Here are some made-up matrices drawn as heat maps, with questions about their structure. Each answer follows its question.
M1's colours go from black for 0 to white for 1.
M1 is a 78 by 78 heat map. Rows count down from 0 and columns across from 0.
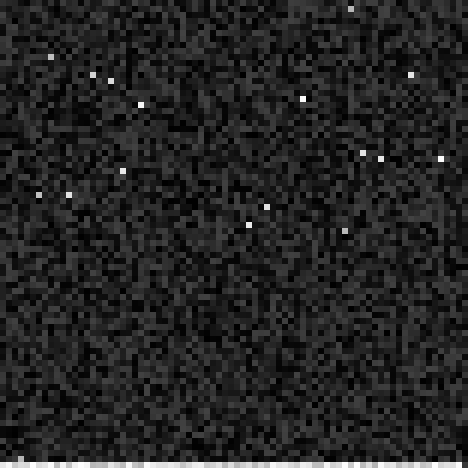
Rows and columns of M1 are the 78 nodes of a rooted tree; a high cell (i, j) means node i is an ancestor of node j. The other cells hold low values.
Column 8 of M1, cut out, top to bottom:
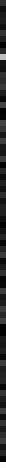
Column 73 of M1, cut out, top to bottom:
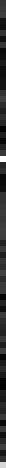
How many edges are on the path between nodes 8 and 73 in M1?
4
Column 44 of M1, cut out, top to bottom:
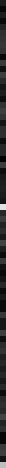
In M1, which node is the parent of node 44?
34
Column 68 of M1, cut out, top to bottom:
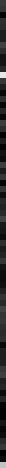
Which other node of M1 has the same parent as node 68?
15
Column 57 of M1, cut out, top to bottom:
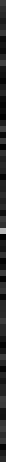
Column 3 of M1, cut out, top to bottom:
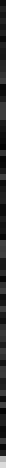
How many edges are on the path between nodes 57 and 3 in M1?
4
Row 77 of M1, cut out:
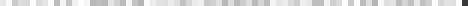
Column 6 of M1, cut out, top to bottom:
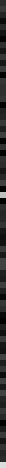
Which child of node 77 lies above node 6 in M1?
32
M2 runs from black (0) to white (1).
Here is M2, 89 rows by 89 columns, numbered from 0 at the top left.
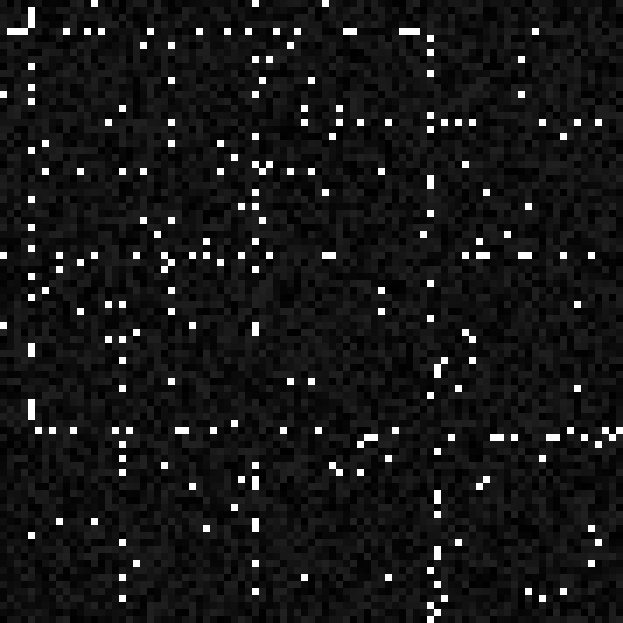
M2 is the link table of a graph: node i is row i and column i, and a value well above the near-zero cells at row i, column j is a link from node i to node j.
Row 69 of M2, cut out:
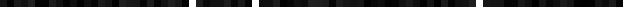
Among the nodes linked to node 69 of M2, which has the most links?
node 36
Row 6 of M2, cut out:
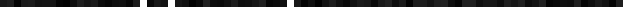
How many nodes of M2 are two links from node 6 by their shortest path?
6
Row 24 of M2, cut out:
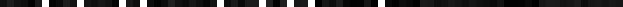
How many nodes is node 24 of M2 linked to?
9
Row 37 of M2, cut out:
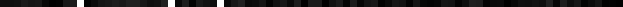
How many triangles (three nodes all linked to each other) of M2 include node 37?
2
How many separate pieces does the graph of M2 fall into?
6
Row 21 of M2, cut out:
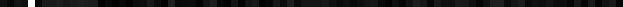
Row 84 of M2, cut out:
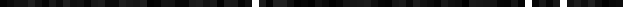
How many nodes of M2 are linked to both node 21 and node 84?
0
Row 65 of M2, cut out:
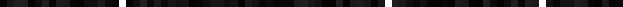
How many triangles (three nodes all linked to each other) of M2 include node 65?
2
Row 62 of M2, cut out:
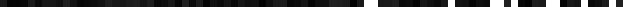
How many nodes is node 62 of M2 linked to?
10
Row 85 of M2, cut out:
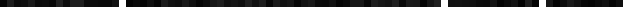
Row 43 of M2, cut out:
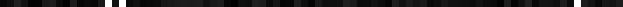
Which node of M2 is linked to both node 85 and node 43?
node 17
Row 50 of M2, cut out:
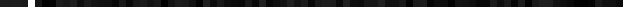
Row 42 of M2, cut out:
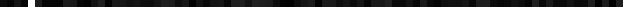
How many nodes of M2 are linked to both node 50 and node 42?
1
